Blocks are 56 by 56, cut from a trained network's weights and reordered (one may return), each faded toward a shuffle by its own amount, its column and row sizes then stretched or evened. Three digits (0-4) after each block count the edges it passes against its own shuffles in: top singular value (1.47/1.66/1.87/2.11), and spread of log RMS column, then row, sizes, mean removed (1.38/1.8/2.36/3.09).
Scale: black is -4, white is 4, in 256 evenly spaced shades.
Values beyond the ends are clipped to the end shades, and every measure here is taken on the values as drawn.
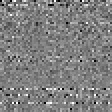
1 0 3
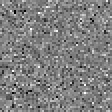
0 1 1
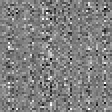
2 4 1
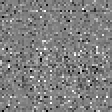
0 1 2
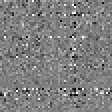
0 2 3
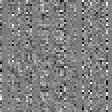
4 4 1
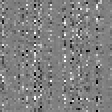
2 4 0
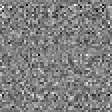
2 1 3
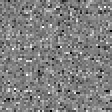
1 1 1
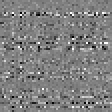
3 1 4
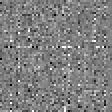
2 3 2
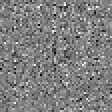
1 2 0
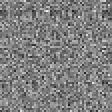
3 0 1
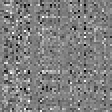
3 4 2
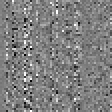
1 4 0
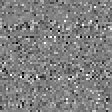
1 0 2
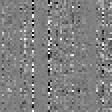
3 4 1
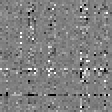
2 3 2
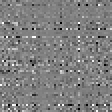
1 3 4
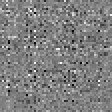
0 2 3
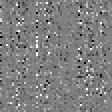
0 3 1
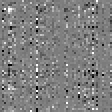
3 4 1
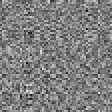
4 2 0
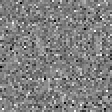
2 0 1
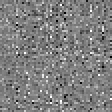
2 3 0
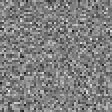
3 0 1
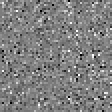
0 2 1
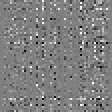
3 4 2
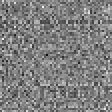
3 0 0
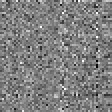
2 2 0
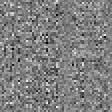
2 3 0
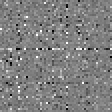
2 2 2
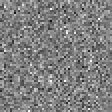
3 2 0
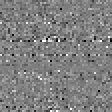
0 0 3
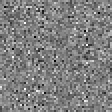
0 2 0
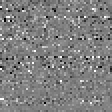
0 0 3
